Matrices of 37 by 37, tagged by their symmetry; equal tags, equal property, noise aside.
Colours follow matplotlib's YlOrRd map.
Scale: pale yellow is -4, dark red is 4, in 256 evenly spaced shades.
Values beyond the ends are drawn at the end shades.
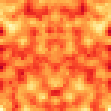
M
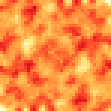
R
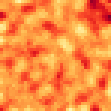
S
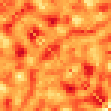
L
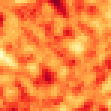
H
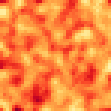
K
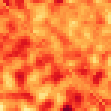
K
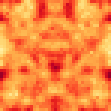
M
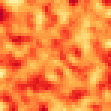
H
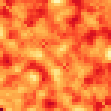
S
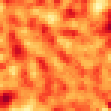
H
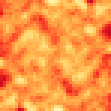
R
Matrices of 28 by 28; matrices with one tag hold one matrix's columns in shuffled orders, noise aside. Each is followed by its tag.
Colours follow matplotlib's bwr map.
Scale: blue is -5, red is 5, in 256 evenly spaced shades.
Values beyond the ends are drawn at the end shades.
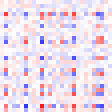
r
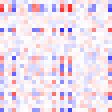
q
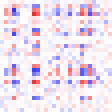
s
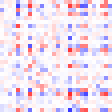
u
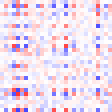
u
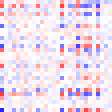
u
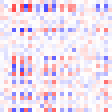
q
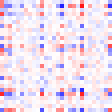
u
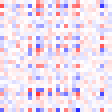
u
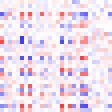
r
